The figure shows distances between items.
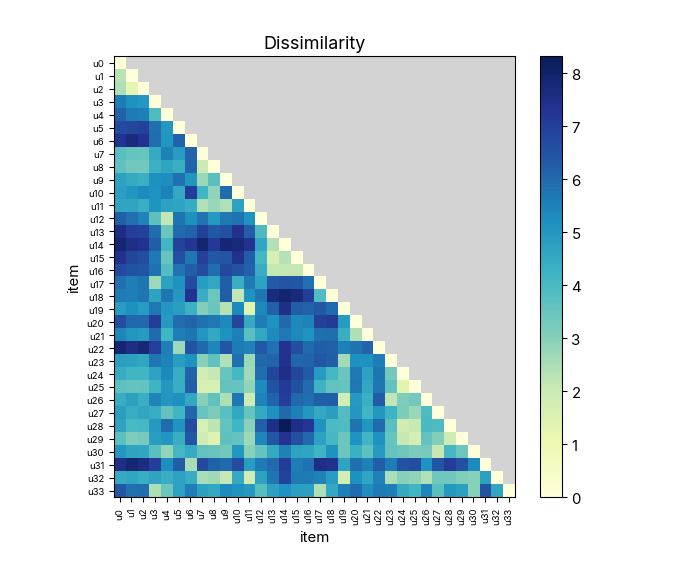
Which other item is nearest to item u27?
u30
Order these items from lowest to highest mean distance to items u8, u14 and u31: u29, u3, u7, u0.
u29, u7, u3, u0
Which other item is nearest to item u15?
u13
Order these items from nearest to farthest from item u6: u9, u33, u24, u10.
u9, u33, u24, u10
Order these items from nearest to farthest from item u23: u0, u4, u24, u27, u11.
u11, u24, u27, u0, u4
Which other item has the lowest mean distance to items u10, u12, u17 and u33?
u3
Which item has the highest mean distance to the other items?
u14
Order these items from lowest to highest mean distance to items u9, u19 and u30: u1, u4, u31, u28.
u28, u4, u1, u31
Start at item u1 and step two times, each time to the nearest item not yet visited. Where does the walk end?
u0
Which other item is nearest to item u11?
u19
